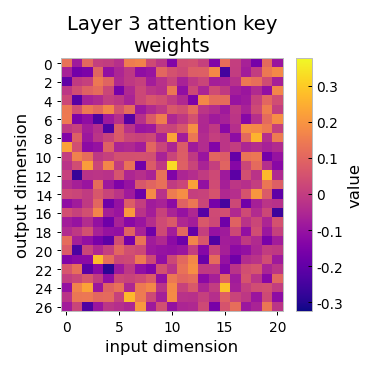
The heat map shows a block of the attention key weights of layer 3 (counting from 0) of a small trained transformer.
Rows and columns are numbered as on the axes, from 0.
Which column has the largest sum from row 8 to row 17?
18
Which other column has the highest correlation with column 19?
9
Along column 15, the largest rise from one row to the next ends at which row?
16
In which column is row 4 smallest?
1
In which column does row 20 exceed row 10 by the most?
19
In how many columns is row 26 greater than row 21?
9
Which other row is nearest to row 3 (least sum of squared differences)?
23
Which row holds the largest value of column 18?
8
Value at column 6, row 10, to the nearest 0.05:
0.05
